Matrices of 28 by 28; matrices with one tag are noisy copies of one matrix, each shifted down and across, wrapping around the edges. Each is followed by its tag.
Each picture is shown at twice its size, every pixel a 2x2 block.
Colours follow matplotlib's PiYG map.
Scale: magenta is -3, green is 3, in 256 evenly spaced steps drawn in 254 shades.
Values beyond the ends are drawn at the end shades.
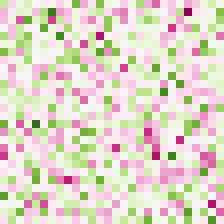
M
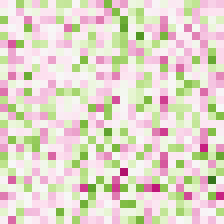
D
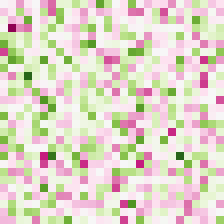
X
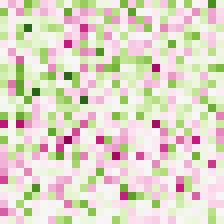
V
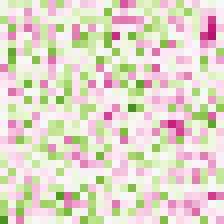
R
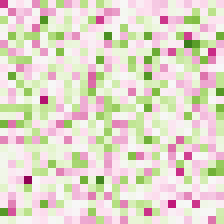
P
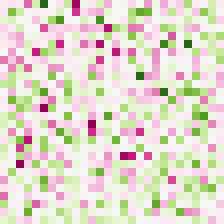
P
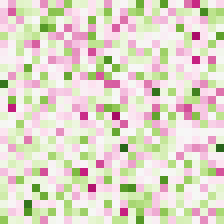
P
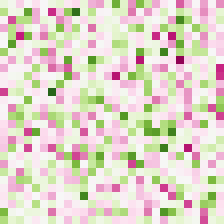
M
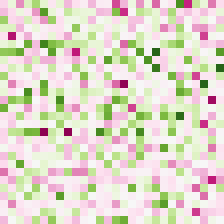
P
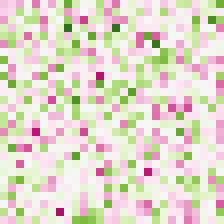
D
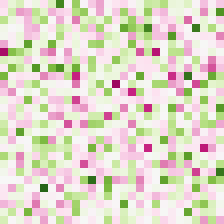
M
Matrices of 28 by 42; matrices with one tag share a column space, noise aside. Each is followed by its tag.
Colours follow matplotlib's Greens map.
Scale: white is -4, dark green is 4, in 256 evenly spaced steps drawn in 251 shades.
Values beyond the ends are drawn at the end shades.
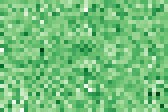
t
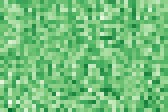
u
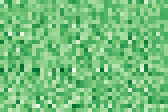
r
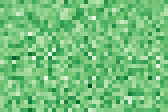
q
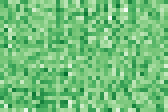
u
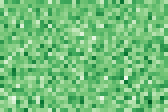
q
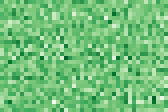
q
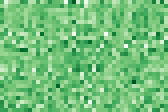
r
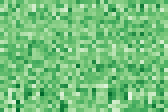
t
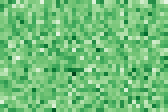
r
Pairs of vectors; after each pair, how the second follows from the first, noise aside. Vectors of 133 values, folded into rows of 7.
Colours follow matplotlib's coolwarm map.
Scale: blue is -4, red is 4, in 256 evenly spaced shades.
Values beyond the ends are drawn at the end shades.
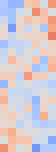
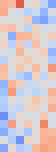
reversed, negated.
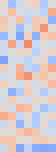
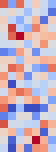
wrapped around, scaled up.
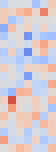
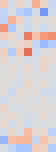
negated, partly zeroed.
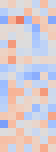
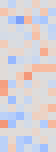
negated, partly zeroed.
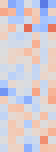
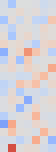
reversed, negated, partly zeroed.
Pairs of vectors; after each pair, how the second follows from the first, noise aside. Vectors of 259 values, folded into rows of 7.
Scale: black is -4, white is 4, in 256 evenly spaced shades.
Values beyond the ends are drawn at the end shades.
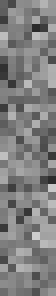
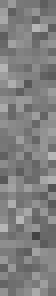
negated, shrunk.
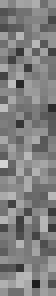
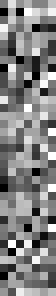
reversed, scaled up.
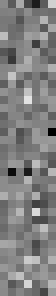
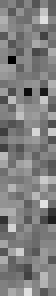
wrapped around.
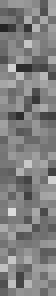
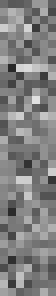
negated.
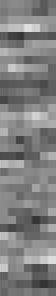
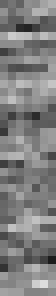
negated.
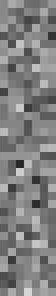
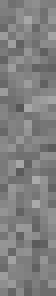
negated, shrunk.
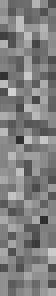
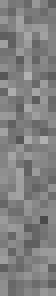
shrunk.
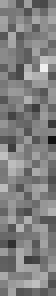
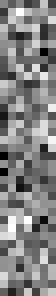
reversed, scaled up.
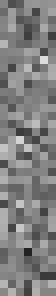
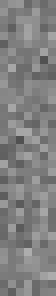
negated, shrunk.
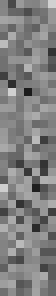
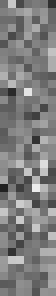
negated.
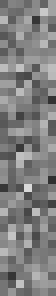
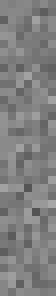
negated, shrunk.
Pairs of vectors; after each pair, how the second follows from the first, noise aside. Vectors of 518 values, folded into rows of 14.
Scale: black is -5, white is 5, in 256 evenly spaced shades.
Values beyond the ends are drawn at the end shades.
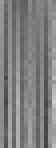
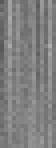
reversed, negated, shrunk.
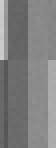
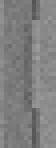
wrapped around, negated, shrunk.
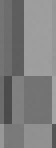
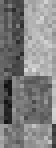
scaled up.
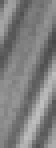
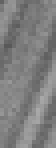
shrunk.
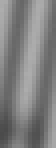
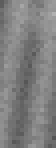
reversed, negated, shrunk.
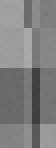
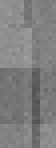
shrunk.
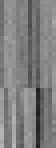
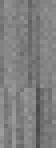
shrunk.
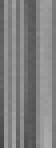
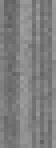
reversed, negated, shrunk.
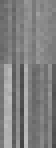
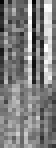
reversed, scaled up.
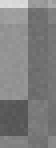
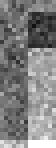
reversed, scaled up.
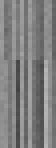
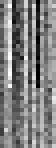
reversed, scaled up.
